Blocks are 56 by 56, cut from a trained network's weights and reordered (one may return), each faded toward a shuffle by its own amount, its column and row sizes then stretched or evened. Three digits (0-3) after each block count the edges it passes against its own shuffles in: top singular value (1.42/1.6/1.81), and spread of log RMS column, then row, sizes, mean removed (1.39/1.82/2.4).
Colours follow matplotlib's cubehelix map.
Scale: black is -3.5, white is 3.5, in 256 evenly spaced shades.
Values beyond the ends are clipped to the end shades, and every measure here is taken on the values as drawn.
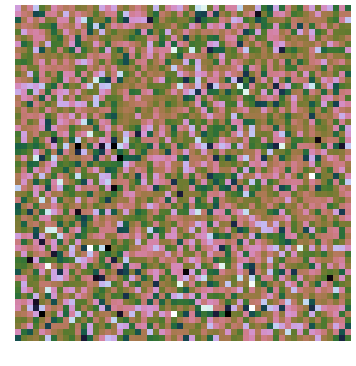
0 1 2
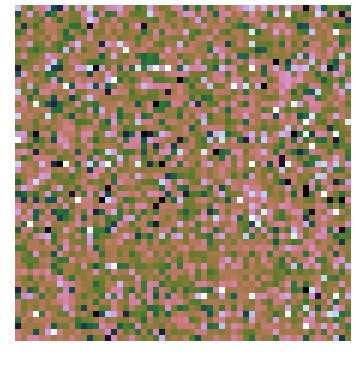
0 1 2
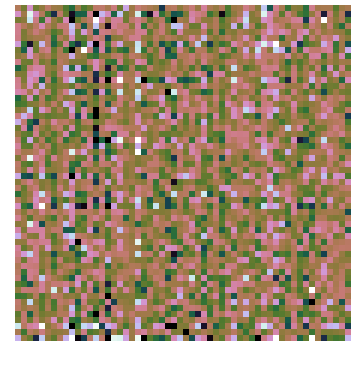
2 3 2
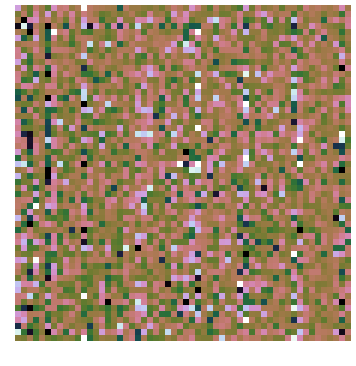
0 3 0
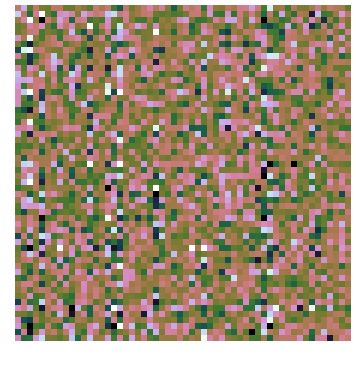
1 3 1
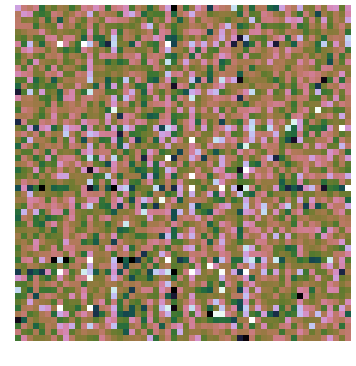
2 2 2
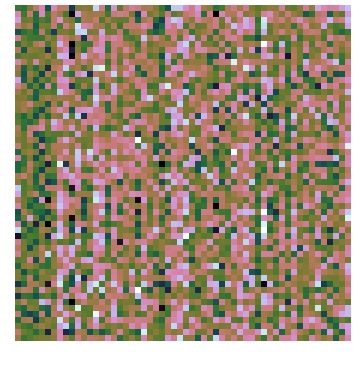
3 2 0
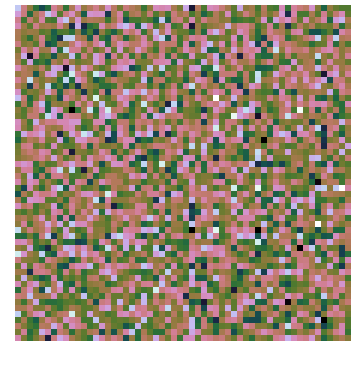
0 2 0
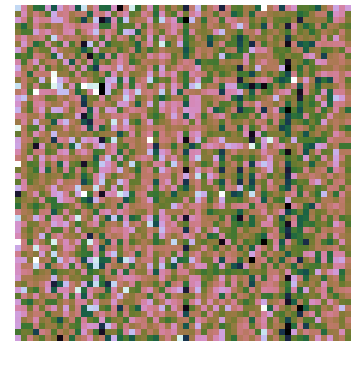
3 3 1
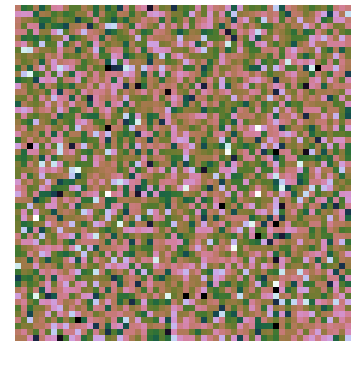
0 1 0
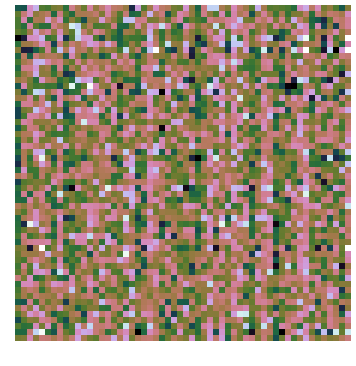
3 0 2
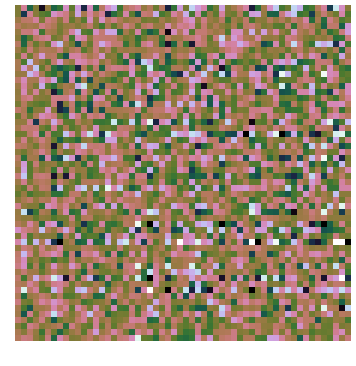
2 2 3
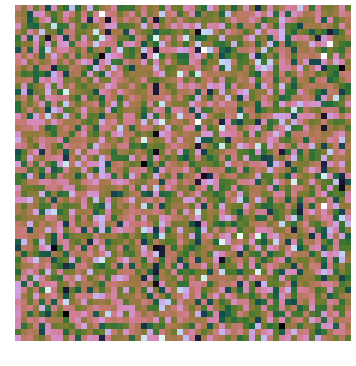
1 3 0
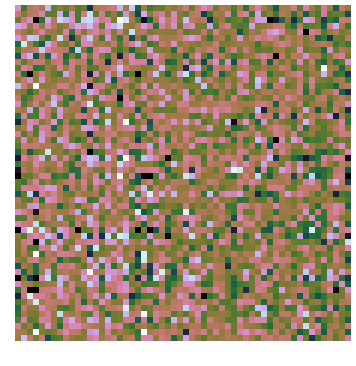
1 2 1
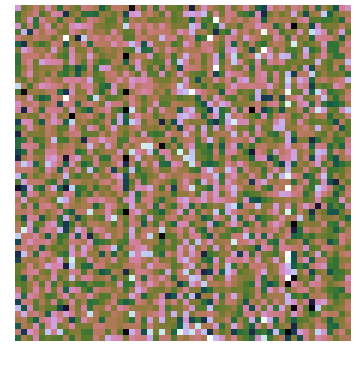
2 2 0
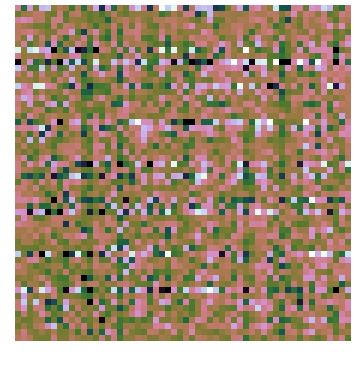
2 0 3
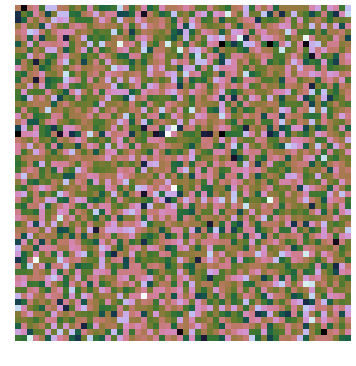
1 1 1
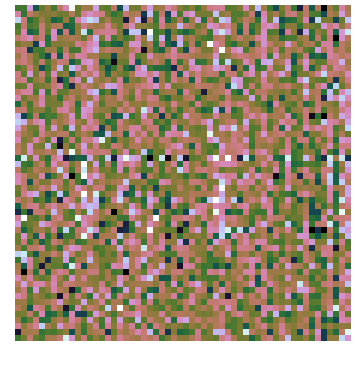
2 1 1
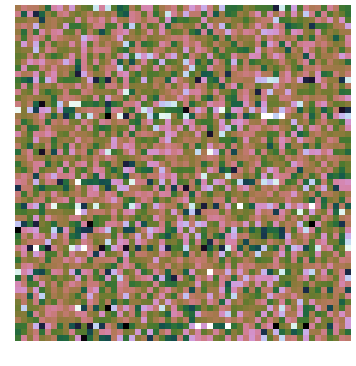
0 1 3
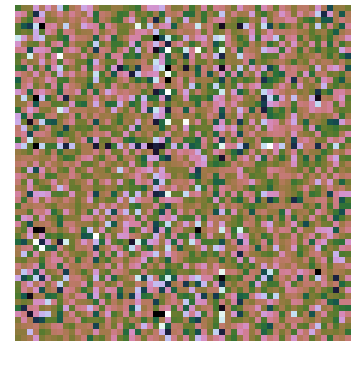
3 3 2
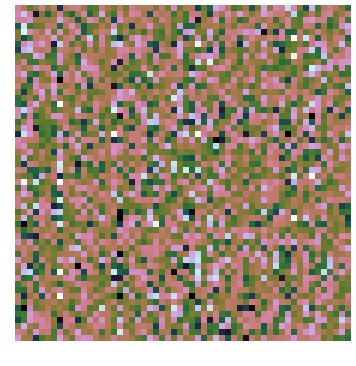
0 3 1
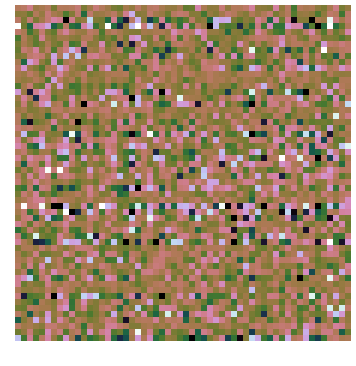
0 0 3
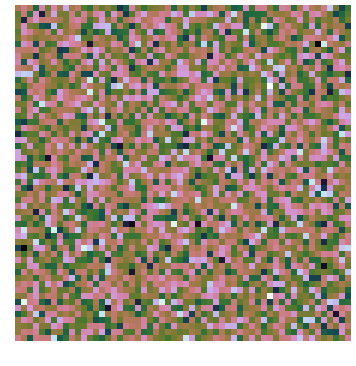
1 0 0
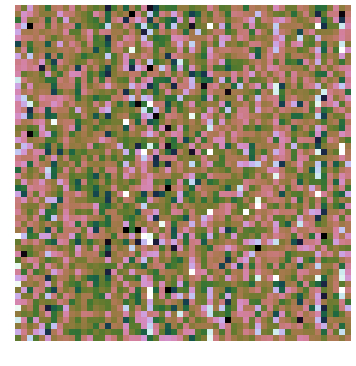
2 3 0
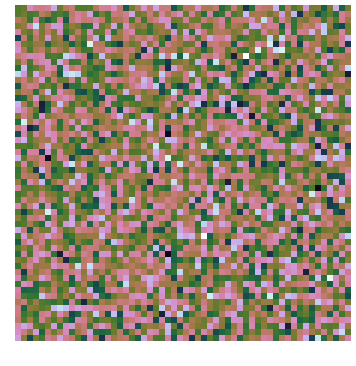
0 0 0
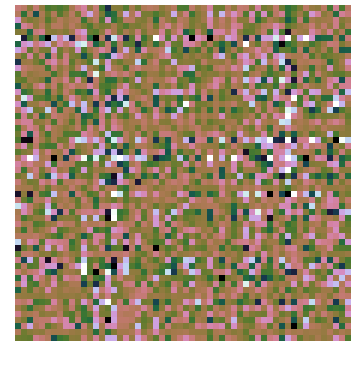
0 3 3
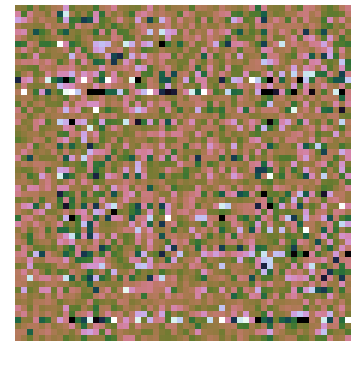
0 2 3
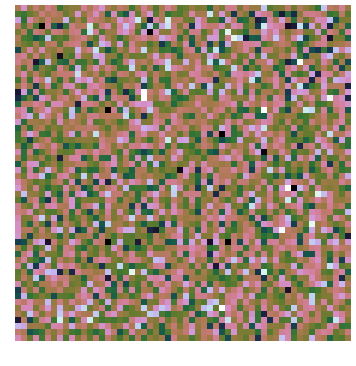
0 1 1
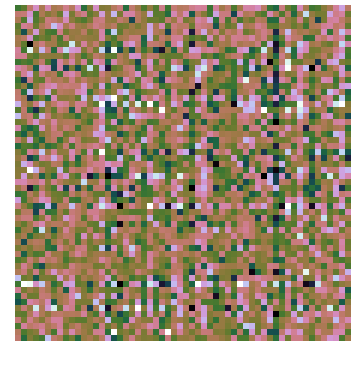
2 1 2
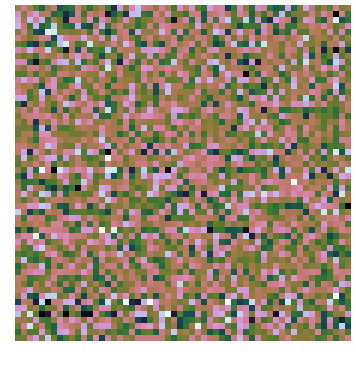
1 1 2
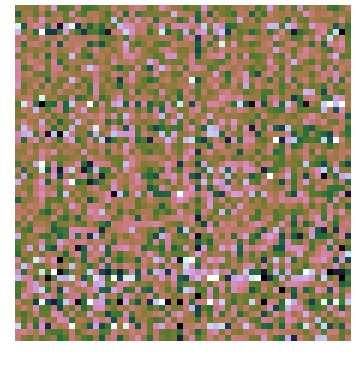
2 1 3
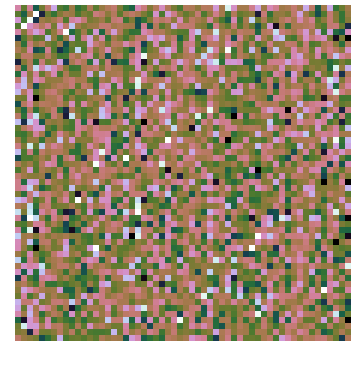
0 2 0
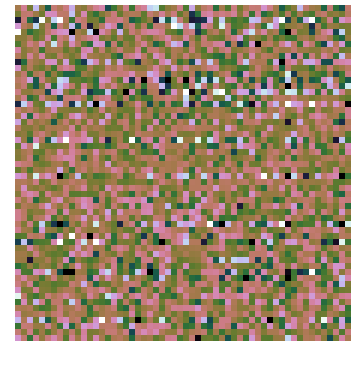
0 0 3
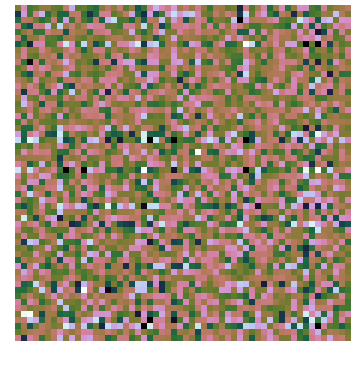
3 2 3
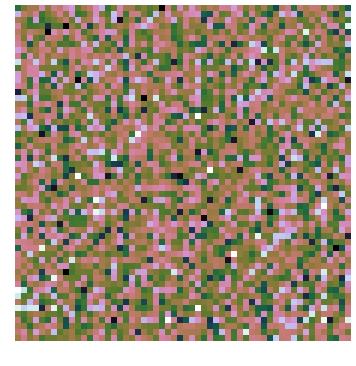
1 0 1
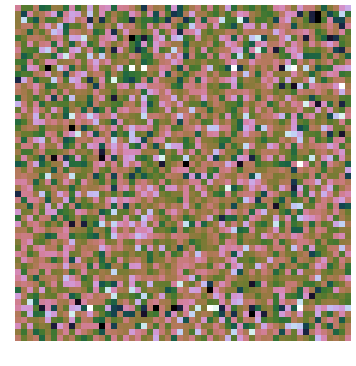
0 1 2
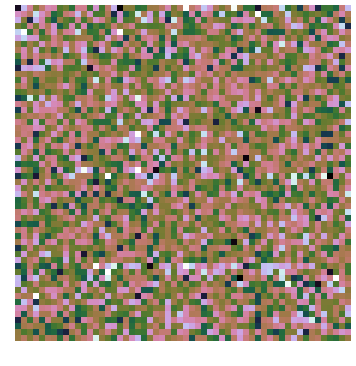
1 1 2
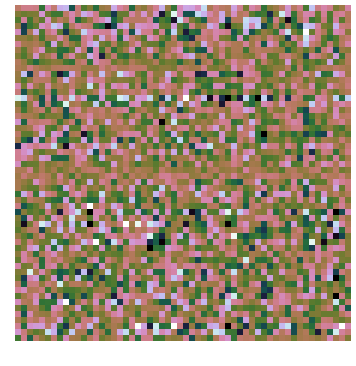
0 1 3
